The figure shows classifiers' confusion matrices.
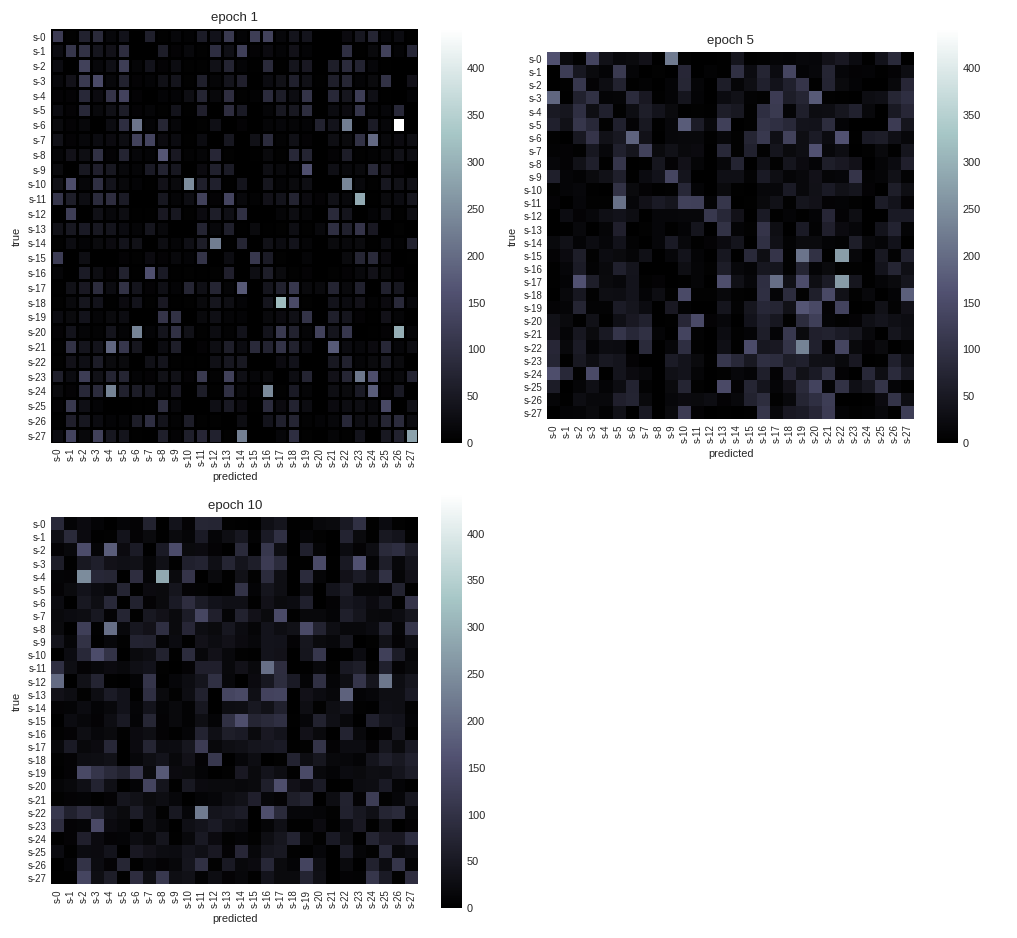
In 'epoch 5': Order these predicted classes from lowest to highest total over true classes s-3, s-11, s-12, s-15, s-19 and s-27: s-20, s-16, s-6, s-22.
s-6, s-16, s-22, s-20
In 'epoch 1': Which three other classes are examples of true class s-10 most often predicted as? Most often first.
s-22, s-1, s-3
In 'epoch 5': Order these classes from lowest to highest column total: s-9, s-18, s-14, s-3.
s-14, s-9, s-3, s-18
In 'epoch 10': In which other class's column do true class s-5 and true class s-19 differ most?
s-8
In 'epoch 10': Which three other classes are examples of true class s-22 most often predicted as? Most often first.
s-11, s-16, s-0
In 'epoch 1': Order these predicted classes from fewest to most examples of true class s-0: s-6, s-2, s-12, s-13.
s-6, s-12, s-2, s-13
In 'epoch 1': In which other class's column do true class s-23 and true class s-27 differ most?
s-14
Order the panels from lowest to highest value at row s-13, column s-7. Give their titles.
epoch 5, epoch 1, epoch 10
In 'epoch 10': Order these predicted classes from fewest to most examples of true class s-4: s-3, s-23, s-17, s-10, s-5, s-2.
s-5, s-17, s-23, s-3, s-10, s-2
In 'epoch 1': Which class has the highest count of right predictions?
s-27
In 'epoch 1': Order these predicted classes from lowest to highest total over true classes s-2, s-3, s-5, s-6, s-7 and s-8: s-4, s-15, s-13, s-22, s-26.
s-15, s-4, s-13, s-22, s-26
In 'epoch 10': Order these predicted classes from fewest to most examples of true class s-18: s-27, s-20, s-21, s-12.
s-21, s-20, s-27, s-12
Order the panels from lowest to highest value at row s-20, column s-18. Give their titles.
epoch 5, epoch 10, epoch 1
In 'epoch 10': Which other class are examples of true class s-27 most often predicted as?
s-2
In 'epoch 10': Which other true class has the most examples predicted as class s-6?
s-19
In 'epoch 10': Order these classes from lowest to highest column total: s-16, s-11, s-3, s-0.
s-0, s-3, s-11, s-16
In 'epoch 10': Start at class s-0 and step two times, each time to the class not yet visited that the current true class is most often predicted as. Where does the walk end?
s-3
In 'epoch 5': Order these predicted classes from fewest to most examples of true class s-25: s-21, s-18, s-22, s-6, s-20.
s-21, s-18, s-6, s-22, s-20
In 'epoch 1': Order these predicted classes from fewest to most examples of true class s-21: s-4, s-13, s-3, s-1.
s-3, s-13, s-1, s-4
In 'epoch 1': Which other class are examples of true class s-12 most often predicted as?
s-1
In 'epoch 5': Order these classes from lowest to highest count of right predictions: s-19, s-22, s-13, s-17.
s-13, s-22, s-19, s-17
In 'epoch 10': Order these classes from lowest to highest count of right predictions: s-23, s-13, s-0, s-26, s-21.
s-21, s-23, s-0, s-26, s-13
